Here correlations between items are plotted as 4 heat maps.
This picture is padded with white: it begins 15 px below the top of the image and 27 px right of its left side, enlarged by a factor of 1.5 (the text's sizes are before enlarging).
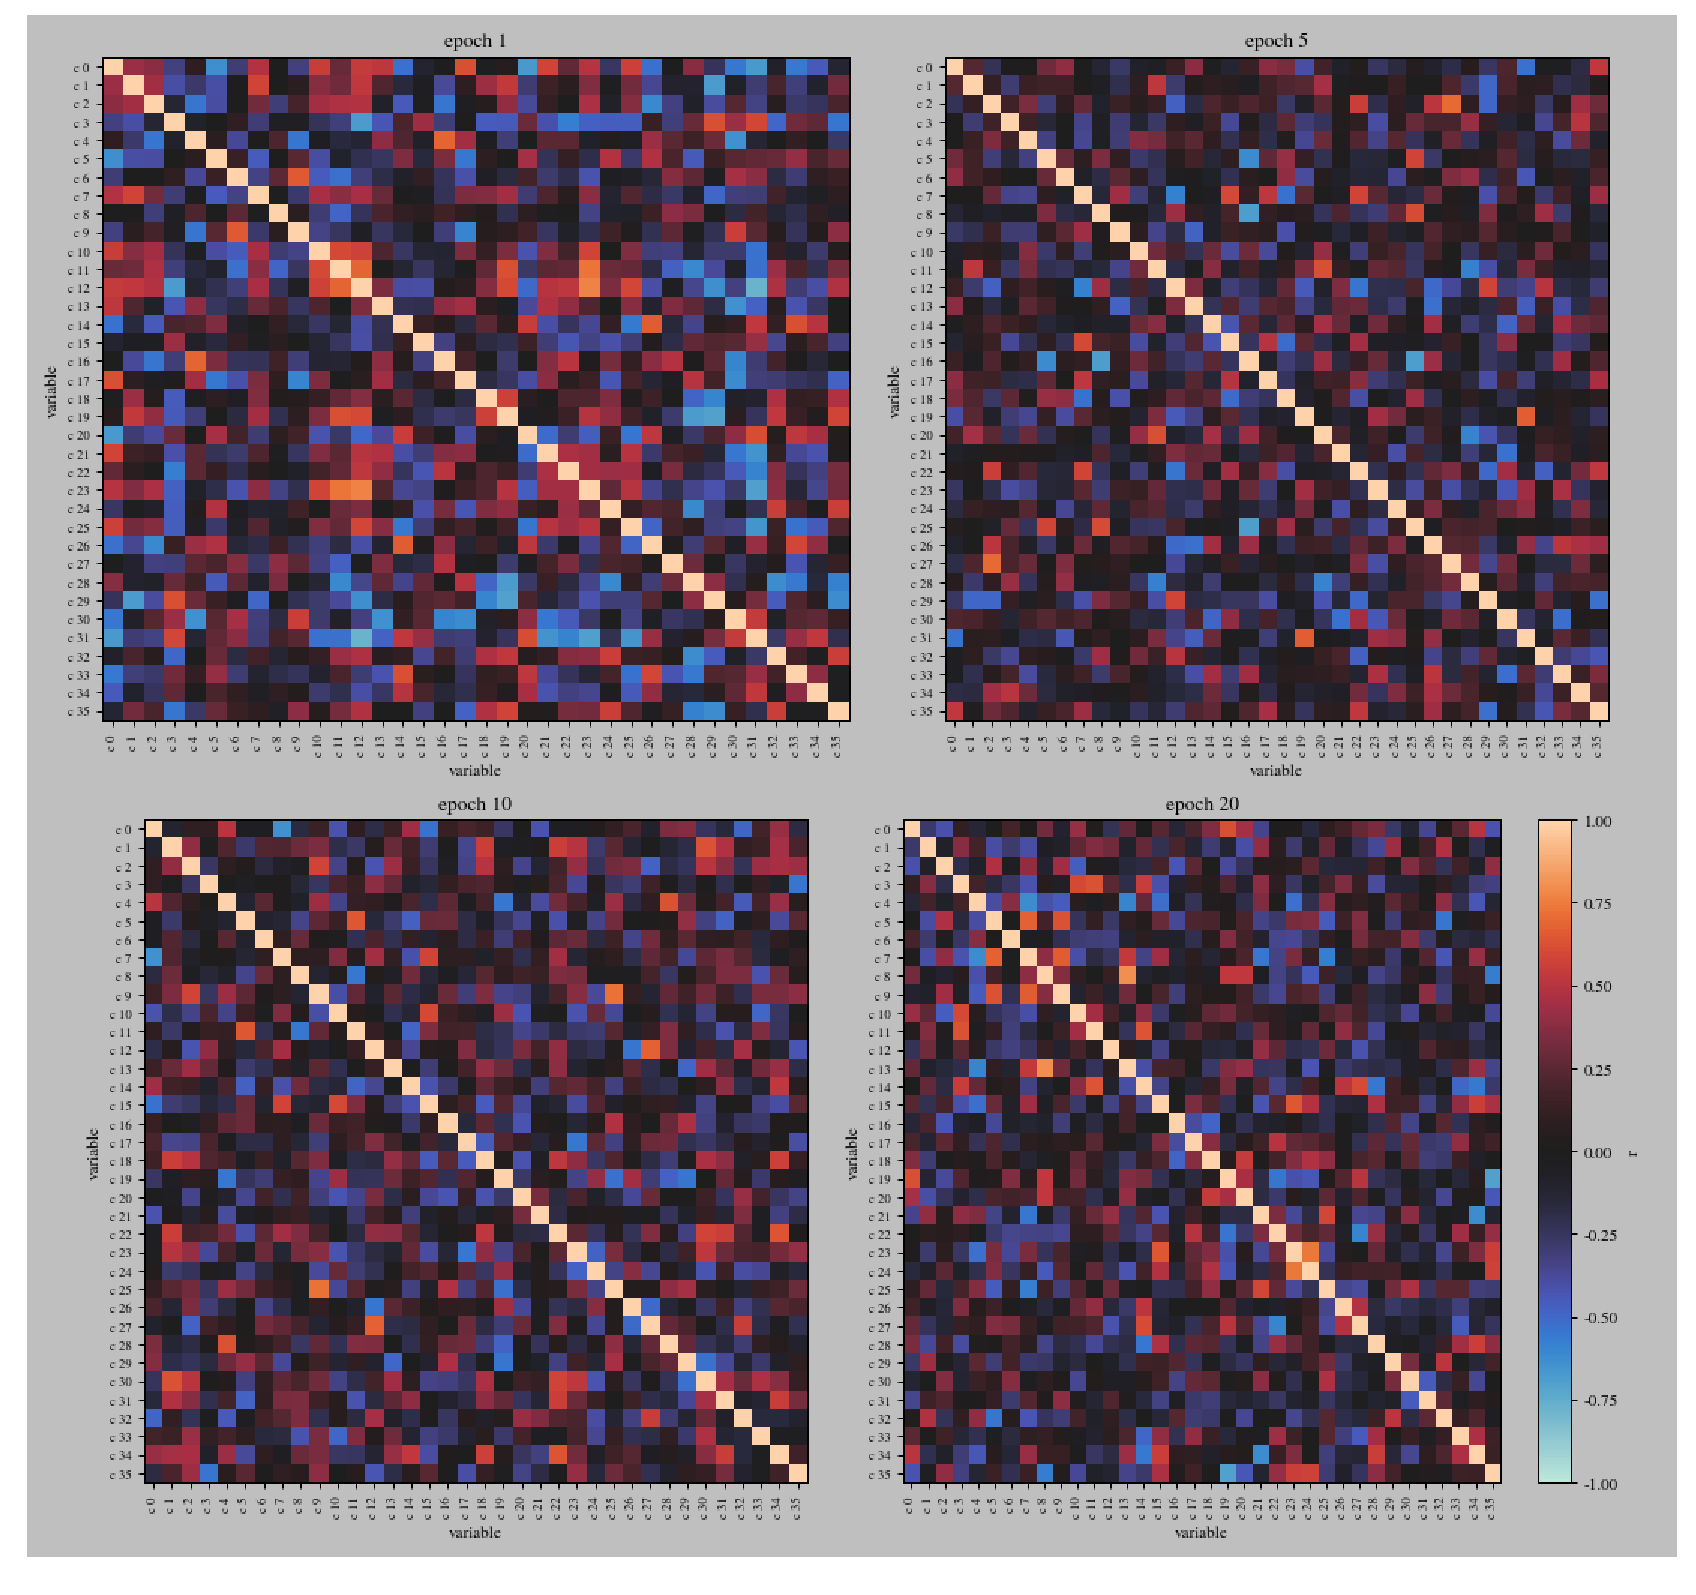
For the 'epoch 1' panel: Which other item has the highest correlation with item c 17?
c 0
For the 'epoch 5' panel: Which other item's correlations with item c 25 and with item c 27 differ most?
c 2
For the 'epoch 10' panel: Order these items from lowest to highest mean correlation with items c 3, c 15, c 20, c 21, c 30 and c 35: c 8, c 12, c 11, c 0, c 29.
c 0, c 29, c 11, c 8, c 12
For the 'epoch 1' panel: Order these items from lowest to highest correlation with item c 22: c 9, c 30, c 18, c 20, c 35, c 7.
c 30, c 20, c 9, c 7, c 18, c 35
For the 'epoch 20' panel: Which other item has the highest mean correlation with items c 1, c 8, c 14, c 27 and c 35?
c 11
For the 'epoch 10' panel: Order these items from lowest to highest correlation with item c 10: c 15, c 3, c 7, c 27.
c 27, c 3, c 7, c 15
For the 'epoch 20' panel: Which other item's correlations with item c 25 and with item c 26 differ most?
c 27
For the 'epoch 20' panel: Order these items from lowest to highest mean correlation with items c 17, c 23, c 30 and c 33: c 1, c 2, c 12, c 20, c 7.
c 1, c 12, c 20, c 7, c 2
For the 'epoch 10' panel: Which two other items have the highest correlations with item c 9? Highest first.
c 25, c 2
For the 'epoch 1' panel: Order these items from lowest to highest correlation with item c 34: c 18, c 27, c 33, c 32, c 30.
c 27, c 32, c 18, c 30, c 33
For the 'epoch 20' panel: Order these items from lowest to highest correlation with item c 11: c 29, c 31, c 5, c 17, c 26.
c 31, c 29, c 5, c 17, c 26
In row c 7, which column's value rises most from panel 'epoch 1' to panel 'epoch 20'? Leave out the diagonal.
c 5
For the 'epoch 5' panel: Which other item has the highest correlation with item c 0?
c 35
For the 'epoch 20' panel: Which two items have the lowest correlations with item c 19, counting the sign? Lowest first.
c 35, c 22
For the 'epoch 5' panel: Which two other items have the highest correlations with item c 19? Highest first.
c 31, c 23
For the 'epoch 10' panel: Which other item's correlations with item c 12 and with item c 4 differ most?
c 32
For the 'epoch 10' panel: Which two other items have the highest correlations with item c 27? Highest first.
c 12, c 32
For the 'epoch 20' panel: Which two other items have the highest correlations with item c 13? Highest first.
c 8, c 7
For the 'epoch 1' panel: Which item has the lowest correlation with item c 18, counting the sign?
c 29
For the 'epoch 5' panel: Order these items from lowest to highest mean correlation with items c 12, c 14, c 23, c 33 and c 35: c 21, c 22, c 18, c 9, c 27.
c 27, c 22, c 9, c 18, c 21
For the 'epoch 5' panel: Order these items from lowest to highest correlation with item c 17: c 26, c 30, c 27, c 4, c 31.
c 31, c 4, c 26, c 27, c 30
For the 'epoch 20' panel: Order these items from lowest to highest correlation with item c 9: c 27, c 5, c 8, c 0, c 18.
c 0, c 18, c 27, c 8, c 5
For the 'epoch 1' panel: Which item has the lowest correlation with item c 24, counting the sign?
c 28
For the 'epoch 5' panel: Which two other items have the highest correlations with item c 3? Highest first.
c 34, c 28
